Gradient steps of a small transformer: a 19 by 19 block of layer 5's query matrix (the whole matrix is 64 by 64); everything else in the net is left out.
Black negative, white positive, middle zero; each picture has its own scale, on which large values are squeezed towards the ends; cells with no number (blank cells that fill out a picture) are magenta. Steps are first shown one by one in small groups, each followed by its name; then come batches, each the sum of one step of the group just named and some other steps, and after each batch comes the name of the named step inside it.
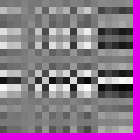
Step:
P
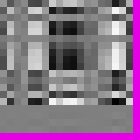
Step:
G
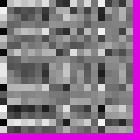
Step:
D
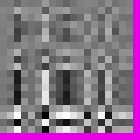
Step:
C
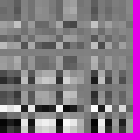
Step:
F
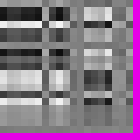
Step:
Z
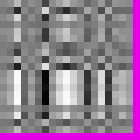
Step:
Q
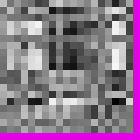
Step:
G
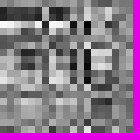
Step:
Z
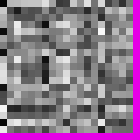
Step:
D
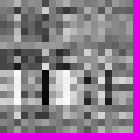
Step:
Q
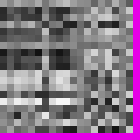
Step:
Z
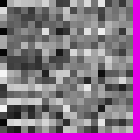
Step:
D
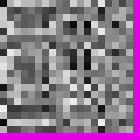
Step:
D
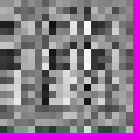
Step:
Q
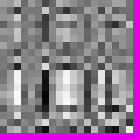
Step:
Q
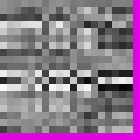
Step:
P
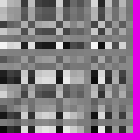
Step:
F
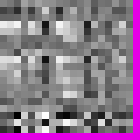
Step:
F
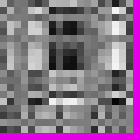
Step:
G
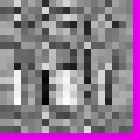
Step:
Q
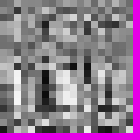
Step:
Q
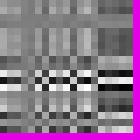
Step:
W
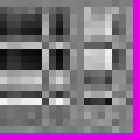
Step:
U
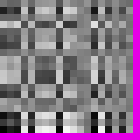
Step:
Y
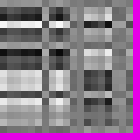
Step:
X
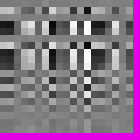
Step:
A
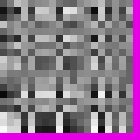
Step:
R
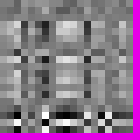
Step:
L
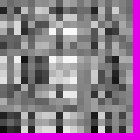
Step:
Y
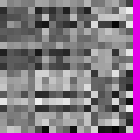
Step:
U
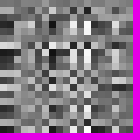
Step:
A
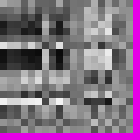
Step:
U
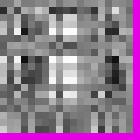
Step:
R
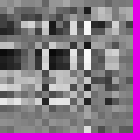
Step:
A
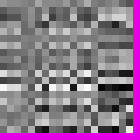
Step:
W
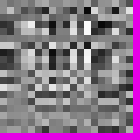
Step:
A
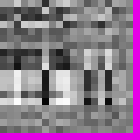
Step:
X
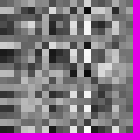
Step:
A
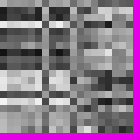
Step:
X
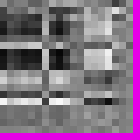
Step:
U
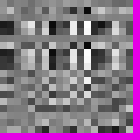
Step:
A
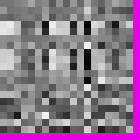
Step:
L
